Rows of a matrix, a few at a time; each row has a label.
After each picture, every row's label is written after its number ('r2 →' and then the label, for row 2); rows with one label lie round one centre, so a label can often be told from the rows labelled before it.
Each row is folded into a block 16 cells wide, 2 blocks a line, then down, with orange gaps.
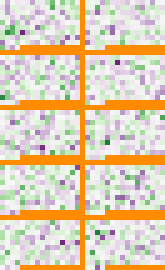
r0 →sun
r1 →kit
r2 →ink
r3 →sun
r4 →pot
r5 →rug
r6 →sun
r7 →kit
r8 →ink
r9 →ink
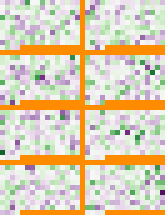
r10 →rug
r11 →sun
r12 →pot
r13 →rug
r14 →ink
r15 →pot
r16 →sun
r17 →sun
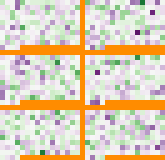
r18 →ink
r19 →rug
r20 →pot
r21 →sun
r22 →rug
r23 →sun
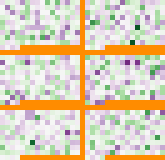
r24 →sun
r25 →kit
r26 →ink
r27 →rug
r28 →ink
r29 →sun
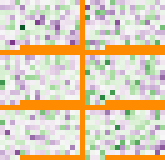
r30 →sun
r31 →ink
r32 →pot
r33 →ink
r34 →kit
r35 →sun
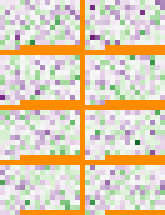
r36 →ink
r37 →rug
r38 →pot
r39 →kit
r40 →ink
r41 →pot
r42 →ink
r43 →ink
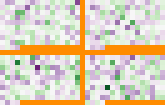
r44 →ink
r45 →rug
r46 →kit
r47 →rug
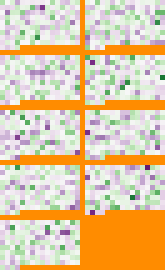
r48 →rug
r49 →rug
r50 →kit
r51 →sun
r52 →kit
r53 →kit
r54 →sun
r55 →rug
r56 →rug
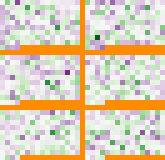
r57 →kit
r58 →ink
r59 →sun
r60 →rug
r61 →pot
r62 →rug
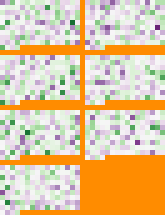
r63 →pot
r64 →pot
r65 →rug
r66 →kit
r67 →pot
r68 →rug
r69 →sun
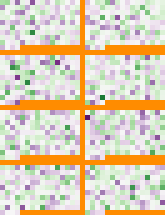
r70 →ink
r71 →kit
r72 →ink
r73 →rug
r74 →ink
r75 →kit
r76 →rug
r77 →kit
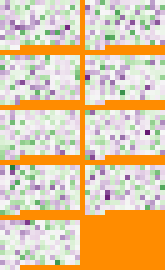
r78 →kit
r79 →ink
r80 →kit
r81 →kit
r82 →ink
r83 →rug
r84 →kit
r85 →pot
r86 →sun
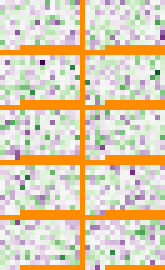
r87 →sun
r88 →sun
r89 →rug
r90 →pot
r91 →ink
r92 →pot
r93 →kit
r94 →ink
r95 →ink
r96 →sun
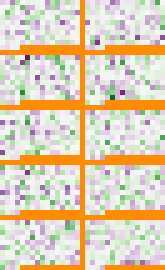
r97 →ink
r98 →sun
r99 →sun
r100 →ink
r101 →kit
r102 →rug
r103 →ink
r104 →rug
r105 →sun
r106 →ink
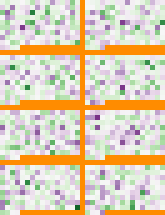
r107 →pot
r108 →kit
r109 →ink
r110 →kit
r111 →sun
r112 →kit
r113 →pot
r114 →kit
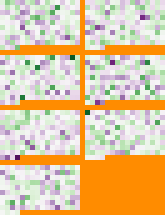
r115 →pot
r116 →kit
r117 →sun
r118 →ink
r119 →kit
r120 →rug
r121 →ink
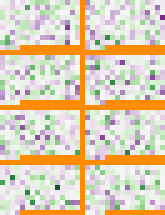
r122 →sun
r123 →rug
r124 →pot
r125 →ink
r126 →pot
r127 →rug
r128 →ink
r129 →pot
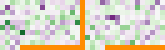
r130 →rug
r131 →kit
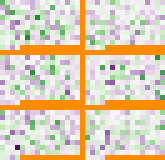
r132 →ink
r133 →rug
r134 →sun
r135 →pot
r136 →ink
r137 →pot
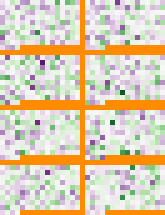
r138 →rug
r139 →rug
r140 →rug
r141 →rug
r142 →kit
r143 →kit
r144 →pot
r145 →sun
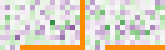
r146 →pot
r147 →ink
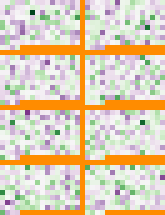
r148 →pot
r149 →ink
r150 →rug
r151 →rug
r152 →ink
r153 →sun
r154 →rug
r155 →ink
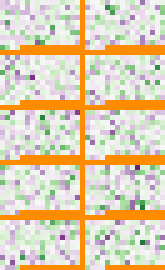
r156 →rug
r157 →kit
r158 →ink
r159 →rug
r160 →ink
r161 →rug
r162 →rug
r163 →rug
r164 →sun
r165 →ink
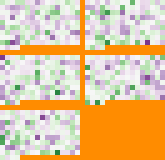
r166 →sun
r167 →kit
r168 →pot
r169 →ink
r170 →rug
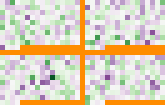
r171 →pot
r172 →ink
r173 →pot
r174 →ink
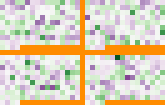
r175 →sun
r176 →kit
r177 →kit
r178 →pot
